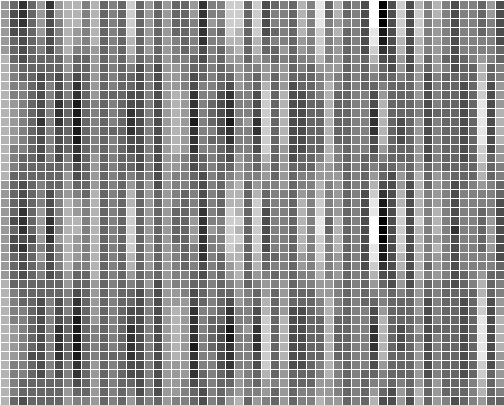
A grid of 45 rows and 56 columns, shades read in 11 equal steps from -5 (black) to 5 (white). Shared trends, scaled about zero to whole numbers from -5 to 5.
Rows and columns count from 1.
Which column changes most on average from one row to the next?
42
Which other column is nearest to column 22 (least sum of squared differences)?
7
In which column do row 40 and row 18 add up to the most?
54
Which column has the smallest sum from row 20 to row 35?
43
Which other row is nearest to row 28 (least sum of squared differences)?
24
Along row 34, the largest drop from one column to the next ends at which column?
55
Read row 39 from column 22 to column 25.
-4 0 -1 -2
